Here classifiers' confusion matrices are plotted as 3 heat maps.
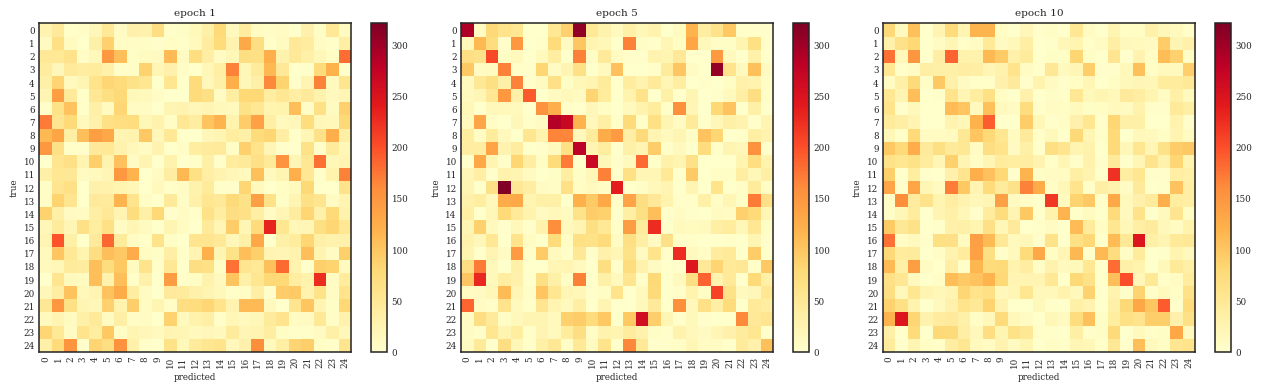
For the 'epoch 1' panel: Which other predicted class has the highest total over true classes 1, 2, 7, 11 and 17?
24
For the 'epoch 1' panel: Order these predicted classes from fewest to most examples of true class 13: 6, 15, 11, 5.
11, 5, 15, 6
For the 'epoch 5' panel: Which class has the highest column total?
9
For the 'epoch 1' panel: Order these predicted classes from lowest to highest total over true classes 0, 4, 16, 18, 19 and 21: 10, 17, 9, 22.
9, 10, 17, 22
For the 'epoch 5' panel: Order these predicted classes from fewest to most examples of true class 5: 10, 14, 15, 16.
15, 16, 14, 10
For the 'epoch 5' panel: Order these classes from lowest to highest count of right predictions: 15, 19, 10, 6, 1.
1, 6, 19, 15, 10
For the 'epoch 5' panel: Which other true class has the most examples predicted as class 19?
8
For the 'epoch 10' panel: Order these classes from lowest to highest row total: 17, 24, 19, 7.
24, 7, 17, 19
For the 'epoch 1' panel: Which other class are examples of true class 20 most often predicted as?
6
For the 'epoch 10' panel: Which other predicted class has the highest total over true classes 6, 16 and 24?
20
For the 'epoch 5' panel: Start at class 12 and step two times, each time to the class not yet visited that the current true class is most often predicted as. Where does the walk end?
20
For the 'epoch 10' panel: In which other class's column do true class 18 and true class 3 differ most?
2
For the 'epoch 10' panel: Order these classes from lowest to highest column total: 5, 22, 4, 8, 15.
4, 22, 15, 5, 8
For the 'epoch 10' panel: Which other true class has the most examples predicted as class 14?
9
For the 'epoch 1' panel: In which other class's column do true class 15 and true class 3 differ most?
18
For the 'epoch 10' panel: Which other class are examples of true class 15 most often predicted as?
0
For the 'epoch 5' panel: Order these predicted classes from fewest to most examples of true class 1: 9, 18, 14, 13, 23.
14, 23, 9, 18, 13
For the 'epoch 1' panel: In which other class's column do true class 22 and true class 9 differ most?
0
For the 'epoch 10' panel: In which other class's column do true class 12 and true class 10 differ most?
11
